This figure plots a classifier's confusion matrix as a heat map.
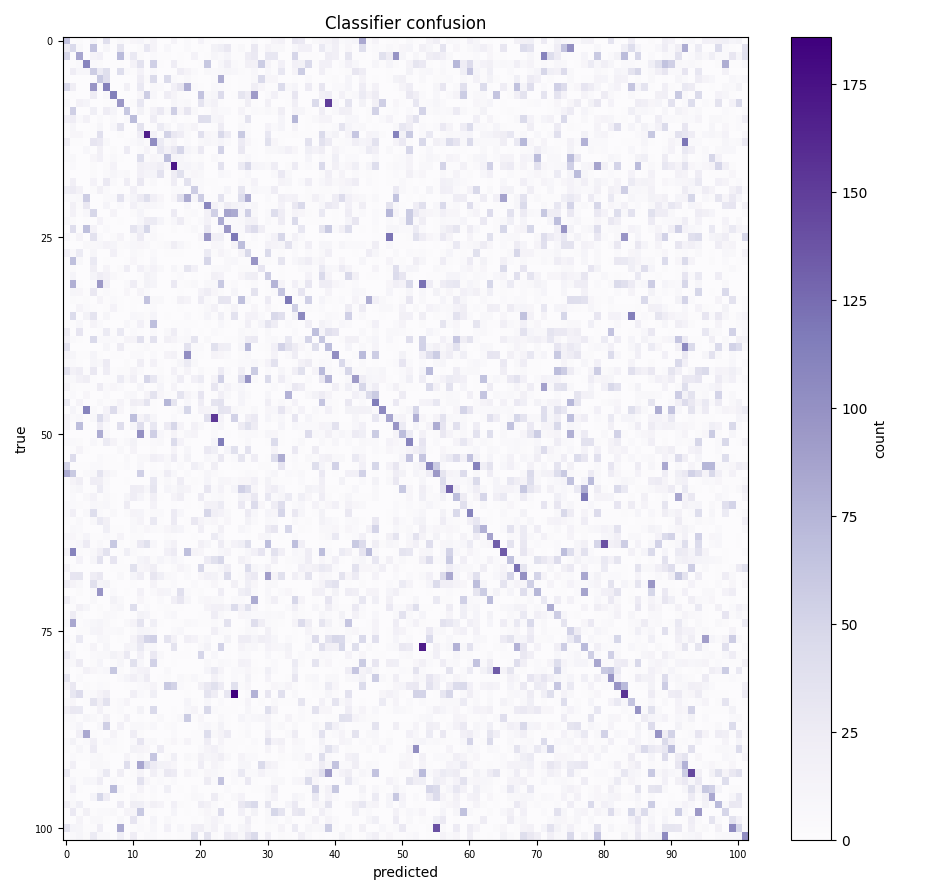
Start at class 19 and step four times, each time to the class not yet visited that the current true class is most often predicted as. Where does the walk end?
22
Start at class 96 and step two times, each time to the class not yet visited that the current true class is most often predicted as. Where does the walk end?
55
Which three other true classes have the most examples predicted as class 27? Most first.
43, 20, 39
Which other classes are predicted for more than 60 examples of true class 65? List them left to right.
1, 18, 38, 45, 74
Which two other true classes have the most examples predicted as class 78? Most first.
56, 97
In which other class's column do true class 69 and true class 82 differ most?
87
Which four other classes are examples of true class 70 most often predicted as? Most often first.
5, 77, 62, 87
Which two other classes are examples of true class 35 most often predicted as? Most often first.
84, 68
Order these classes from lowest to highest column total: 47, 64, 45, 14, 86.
47, 14, 45, 86, 64
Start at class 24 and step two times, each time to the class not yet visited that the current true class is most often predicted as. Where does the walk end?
1
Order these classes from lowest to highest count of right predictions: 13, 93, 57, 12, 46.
13, 46, 57, 93, 12
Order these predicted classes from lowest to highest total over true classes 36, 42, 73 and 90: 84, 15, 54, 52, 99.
15, 99, 84, 54, 52
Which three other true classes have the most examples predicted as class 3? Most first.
47, 88, 24
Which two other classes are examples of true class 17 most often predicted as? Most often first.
76, 14
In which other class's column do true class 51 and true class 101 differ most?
23
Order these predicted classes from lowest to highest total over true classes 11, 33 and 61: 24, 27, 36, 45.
27, 24, 36, 45
